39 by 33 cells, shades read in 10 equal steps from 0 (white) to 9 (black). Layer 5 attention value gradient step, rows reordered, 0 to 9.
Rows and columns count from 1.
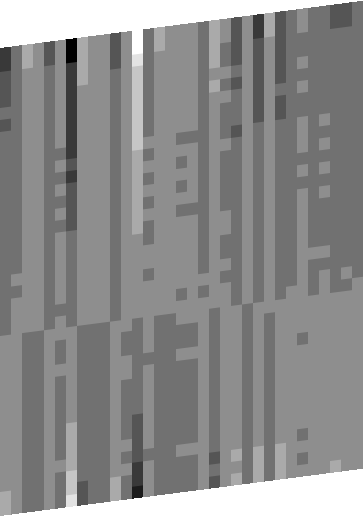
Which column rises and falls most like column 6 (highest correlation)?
17
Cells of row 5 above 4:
16
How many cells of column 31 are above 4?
24
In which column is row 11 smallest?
13
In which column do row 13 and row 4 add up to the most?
7
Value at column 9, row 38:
5
